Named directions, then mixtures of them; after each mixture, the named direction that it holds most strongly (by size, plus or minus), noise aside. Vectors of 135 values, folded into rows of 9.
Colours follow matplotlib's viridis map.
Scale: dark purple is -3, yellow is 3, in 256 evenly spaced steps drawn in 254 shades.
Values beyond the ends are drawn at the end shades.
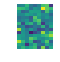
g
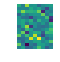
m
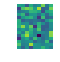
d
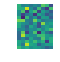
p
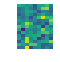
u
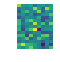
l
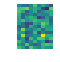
u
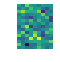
m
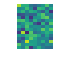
u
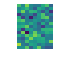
m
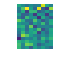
p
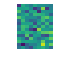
l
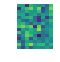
d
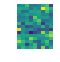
g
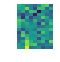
p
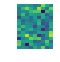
d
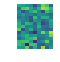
g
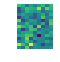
d
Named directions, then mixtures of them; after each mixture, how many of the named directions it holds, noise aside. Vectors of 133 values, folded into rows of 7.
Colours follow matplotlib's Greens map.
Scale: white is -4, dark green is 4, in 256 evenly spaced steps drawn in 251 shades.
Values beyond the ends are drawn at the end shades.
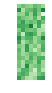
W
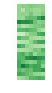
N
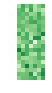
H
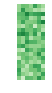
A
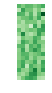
one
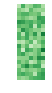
four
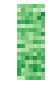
three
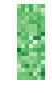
one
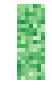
four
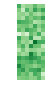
three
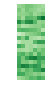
one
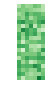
three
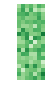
two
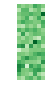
four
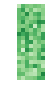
three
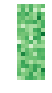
four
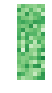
four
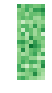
four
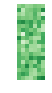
two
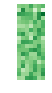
three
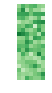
three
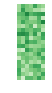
one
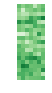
two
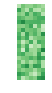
four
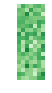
three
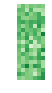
four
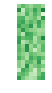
one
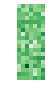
three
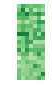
three
